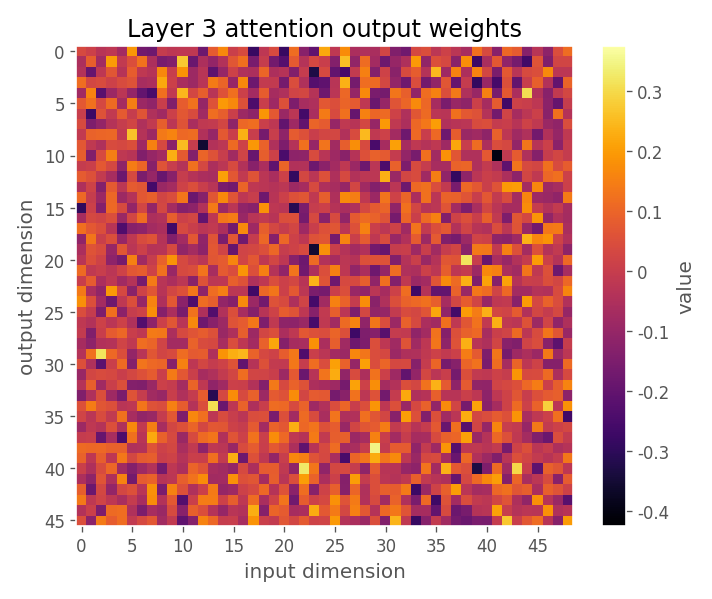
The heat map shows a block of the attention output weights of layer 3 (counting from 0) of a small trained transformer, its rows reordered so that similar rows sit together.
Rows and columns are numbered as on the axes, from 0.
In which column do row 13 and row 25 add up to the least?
37
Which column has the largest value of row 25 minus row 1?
39
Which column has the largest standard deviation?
23
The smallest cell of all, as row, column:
10, 41
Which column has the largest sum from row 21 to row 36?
38
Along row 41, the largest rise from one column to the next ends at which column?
27
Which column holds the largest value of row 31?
25
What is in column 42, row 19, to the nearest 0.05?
0.15
